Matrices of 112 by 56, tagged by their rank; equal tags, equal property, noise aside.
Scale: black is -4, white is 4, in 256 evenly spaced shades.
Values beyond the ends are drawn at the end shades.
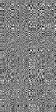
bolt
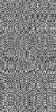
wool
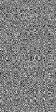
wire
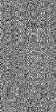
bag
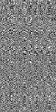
wool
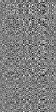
bolt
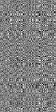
bolt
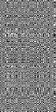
wool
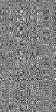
wool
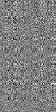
wool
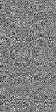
wire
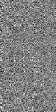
wire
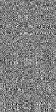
wire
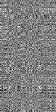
wool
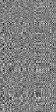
bolt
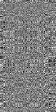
wool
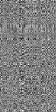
wool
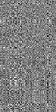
bag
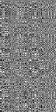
bag
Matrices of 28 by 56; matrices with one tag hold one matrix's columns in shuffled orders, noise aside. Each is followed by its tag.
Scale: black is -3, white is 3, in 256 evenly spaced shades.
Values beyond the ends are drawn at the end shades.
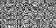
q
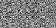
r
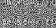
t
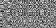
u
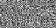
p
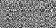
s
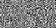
p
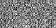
q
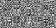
p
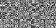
q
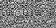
u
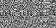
u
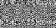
t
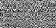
s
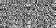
q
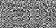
s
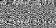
t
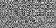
u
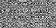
r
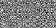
r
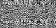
t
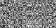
q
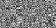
p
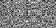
u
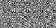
r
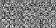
q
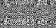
t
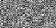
p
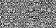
r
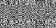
t
